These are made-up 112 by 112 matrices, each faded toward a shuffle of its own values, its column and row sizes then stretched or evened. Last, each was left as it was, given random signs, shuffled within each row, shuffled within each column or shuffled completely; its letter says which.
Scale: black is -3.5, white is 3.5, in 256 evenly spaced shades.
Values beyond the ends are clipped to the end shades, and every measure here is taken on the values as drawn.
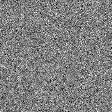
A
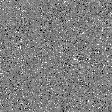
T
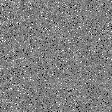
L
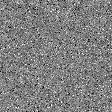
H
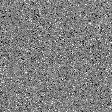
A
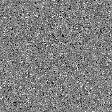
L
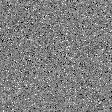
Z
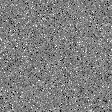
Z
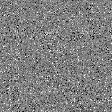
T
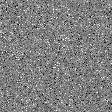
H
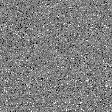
L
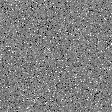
Z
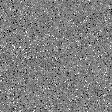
A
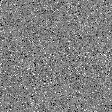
L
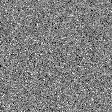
H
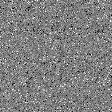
L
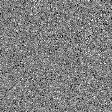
L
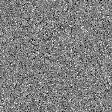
A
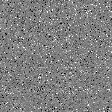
L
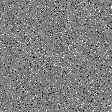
Z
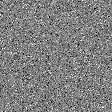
Z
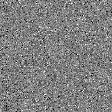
T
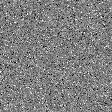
Z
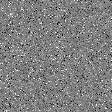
L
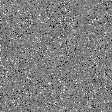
L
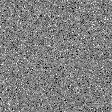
H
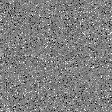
T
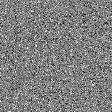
T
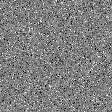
Z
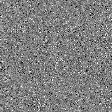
T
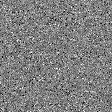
H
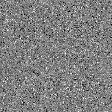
T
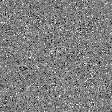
T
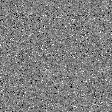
L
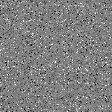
T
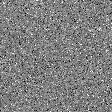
Z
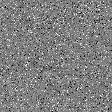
H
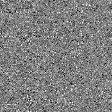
T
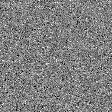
H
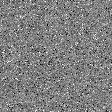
H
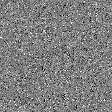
L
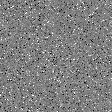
Z
